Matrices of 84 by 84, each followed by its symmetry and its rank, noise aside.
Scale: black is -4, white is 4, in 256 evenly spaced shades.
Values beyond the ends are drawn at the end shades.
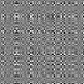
no symmetry, rank two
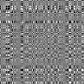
symmetric, rank two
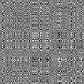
symmetric, rank three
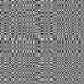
antisymmetric, rank two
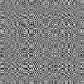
no symmetry, rank three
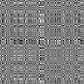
antisymmetric, rank two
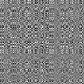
no symmetry, rank three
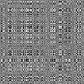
antisymmetric, rank two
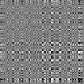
symmetric, rank two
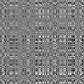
antisymmetric, rank two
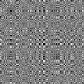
symmetric, rank two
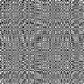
symmetric, rank three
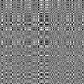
no symmetry, rank one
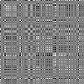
symmetric, rank two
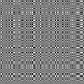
no symmetry, rank one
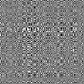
no symmetry, rank three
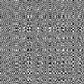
antisymmetric, rank two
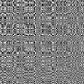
antisymmetric, rank two
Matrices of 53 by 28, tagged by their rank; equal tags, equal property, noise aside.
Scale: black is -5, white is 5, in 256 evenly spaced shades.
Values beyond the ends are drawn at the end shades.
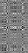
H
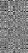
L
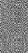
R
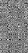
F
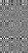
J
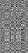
H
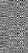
H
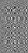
H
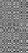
H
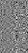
F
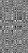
H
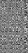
R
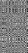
L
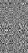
R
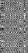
L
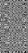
L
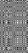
H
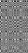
J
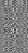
H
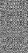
F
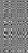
H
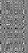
L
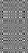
J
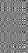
H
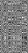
L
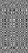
H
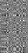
L
